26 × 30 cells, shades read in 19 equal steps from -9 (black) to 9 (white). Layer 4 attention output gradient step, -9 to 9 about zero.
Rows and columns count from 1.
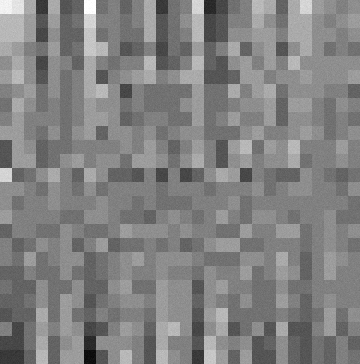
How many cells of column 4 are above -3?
21
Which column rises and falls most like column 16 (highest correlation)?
12
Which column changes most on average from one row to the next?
9
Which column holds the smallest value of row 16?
13
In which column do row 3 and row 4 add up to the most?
8
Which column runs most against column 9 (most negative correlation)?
11
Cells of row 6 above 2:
5
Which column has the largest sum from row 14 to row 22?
24
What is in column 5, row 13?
3
